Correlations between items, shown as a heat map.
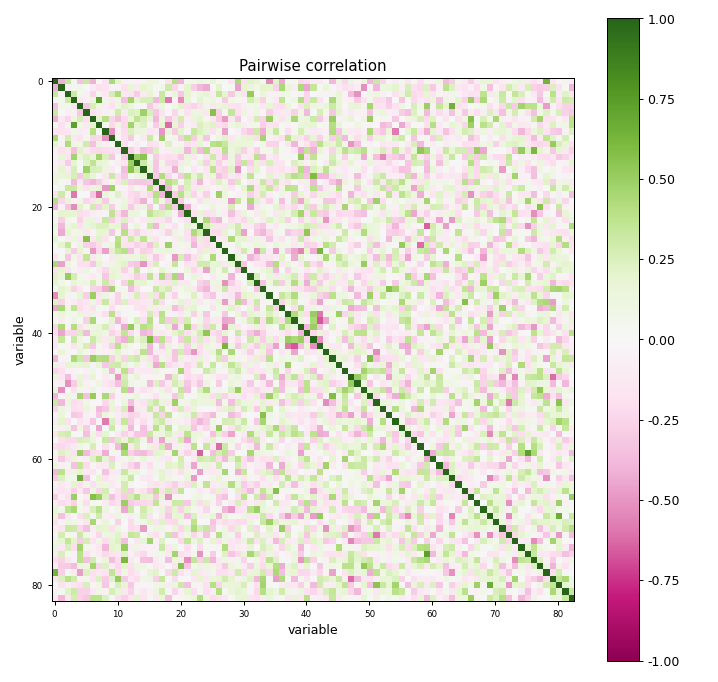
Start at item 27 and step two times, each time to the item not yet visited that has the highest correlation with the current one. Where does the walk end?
69
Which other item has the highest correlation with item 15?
41
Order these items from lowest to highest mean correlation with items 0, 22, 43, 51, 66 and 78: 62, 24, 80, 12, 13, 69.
62, 12, 13, 24, 80, 69
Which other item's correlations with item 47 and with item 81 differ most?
79
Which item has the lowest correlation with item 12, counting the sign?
52
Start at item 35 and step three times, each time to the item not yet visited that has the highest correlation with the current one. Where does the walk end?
26
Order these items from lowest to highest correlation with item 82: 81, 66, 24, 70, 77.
77, 24, 70, 81, 66
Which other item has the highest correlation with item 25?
5
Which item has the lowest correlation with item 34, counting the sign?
0
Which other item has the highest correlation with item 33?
53
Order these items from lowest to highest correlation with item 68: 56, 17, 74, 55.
55, 74, 17, 56
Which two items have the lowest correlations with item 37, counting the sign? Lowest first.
42, 69
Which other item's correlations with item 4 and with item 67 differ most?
72
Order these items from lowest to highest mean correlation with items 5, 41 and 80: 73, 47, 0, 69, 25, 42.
47, 42, 0, 69, 73, 25
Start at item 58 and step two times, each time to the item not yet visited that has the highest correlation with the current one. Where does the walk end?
76
